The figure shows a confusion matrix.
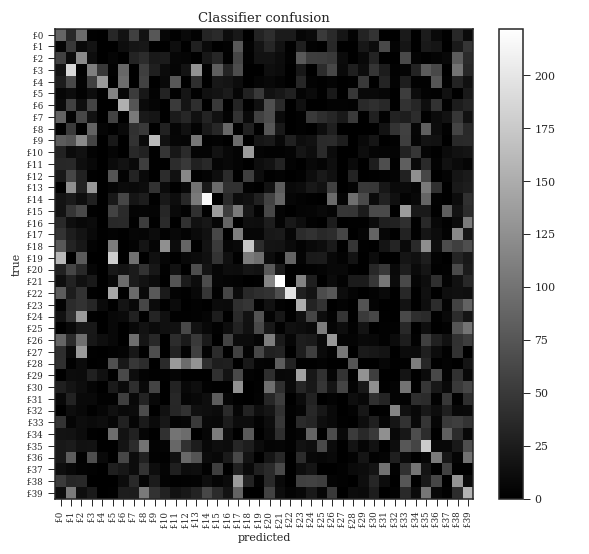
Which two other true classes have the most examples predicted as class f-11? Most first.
f-28, f-34
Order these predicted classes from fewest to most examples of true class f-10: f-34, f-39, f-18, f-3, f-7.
f-3, f-39, f-7, f-34, f-18
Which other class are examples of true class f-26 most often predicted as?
f-20
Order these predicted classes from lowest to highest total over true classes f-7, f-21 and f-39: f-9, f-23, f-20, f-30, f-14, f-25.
f-25, f-9, f-30, f-23, f-14, f-20
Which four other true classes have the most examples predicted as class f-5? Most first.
f-19, f-22, f-18, f-34
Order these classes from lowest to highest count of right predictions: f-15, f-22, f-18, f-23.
f-15, f-23, f-18, f-22
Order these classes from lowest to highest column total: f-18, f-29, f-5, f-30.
f-29, f-18, f-30, f-5
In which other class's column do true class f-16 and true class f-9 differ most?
f-2
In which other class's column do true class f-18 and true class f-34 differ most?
f-31
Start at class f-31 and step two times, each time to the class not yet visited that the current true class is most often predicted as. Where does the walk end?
f-33
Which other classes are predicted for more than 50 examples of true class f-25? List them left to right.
f-12, f-19, f-38, f-39
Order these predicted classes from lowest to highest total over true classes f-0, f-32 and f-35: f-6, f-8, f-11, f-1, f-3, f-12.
f-3, f-6, f-1, f-12, f-11, f-8
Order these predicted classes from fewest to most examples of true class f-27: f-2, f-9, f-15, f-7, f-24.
f-7, f-15, f-24, f-9, f-2
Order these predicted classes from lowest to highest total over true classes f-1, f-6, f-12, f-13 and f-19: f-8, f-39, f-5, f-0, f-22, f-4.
f-4, f-8, f-22, f-39, f-0, f-5
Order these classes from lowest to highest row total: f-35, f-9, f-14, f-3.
f-35, f-9, f-14, f-3
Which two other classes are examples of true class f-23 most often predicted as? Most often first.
f-39, f-29
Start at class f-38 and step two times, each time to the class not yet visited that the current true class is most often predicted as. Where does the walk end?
f-30
